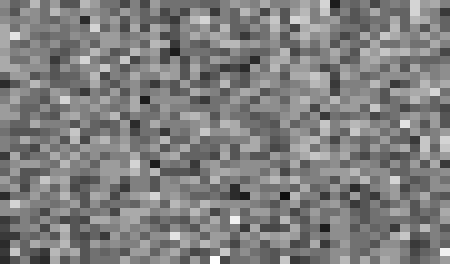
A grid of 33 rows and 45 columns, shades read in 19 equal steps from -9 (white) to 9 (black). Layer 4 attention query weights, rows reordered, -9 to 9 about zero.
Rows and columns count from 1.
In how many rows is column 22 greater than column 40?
16
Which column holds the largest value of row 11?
1
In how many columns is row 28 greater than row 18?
23
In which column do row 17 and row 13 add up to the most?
15
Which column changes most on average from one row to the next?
2
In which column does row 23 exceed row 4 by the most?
10
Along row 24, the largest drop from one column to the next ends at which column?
25
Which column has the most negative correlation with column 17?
21
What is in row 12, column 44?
-6
